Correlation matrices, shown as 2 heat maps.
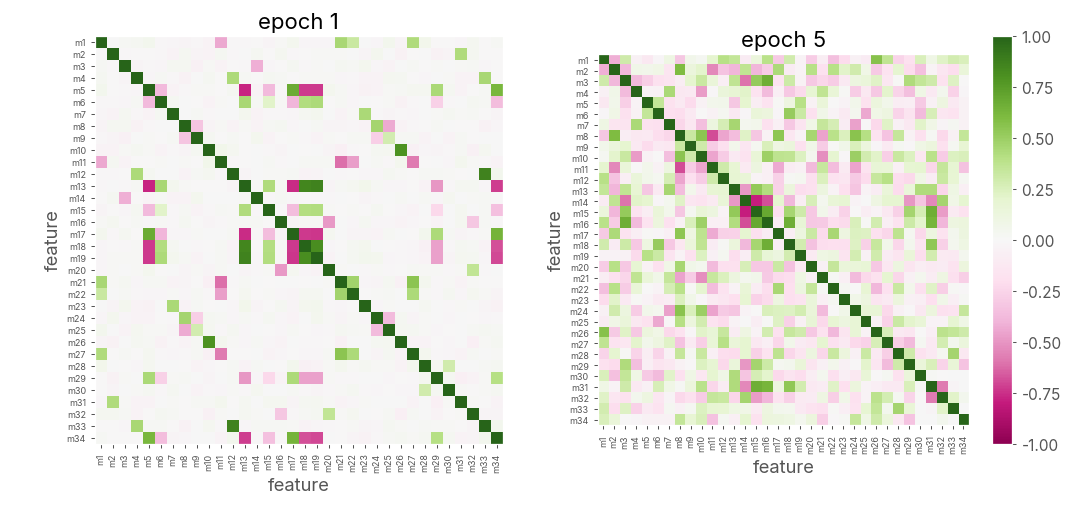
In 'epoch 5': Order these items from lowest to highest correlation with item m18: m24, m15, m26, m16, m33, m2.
m2, m33, m24, m26, m15, m16
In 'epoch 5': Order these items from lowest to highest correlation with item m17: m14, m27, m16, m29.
m27, m16, m29, m14
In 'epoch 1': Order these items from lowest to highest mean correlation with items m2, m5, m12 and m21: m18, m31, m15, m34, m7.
m18, m15, m7, m31, m34
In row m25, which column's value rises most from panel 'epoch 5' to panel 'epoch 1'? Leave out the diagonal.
m6
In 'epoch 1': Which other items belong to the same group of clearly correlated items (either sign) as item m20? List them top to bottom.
m16, m32
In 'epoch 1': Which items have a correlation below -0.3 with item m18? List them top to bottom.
m5, m17, m29, m34
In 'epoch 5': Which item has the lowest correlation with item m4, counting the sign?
m10
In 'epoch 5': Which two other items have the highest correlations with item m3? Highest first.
m16, m15
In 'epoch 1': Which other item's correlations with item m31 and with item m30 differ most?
m2
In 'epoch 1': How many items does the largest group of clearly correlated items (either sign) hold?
9
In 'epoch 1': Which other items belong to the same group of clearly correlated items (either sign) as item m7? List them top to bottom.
m23
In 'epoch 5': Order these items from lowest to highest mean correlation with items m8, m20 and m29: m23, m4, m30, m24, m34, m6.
m6, m4, m30, m34, m23, m24
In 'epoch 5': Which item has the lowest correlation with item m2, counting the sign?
m11
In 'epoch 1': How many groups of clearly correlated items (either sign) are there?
10
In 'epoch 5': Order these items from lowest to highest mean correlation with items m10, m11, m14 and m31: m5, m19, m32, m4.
m4, m32, m5, m19
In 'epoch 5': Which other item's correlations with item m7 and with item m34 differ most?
m24
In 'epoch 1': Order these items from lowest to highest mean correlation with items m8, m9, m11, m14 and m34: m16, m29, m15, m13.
m13, m15, m16, m29
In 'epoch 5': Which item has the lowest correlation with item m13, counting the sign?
m14
